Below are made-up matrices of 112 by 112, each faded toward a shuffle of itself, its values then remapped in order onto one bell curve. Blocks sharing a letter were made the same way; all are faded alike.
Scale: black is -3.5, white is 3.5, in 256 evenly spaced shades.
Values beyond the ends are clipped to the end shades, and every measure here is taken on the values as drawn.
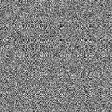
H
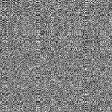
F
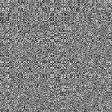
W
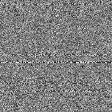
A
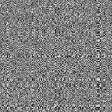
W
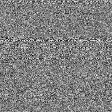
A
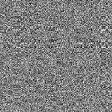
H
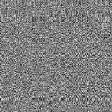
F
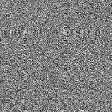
H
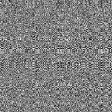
W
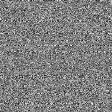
A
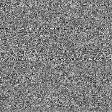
A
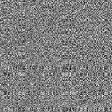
F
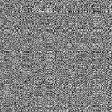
F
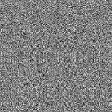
H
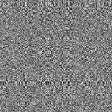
F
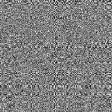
W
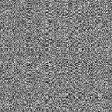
F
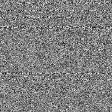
A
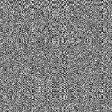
W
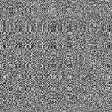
F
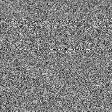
A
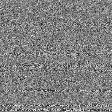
A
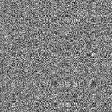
H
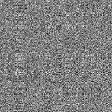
H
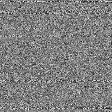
A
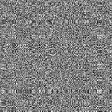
F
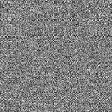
H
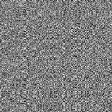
F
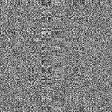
H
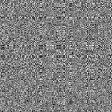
W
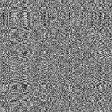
F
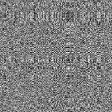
F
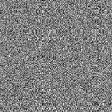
H
